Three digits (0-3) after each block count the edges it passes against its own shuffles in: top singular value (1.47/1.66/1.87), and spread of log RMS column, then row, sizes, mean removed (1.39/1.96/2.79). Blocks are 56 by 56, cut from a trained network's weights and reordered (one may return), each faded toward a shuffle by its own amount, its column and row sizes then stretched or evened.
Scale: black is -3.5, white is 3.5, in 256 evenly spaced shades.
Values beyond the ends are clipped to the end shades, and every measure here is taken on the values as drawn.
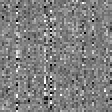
0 3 0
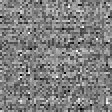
1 2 0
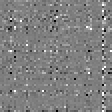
2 2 2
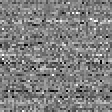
1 0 3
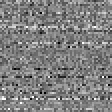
0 0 3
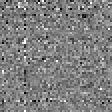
1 1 2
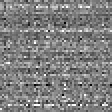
3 2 2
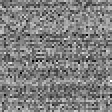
2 0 0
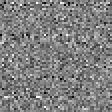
2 0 2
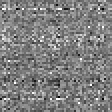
1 2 2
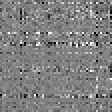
2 2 3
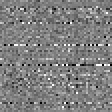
2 0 3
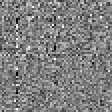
2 1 1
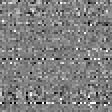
3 1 3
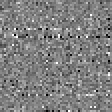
0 1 2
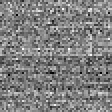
2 2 1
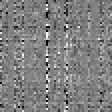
2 3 0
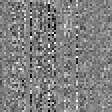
2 3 0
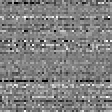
3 1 3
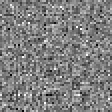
3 0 1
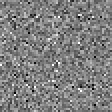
0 1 1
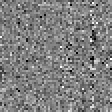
0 2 0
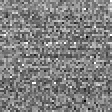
1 0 1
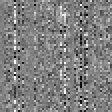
2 3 0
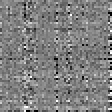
2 3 1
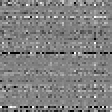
3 1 3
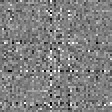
2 2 2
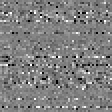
1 0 3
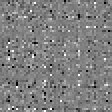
1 2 2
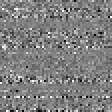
0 0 3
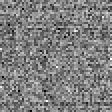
0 0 0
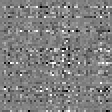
0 2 3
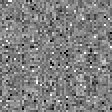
3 1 0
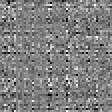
2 3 2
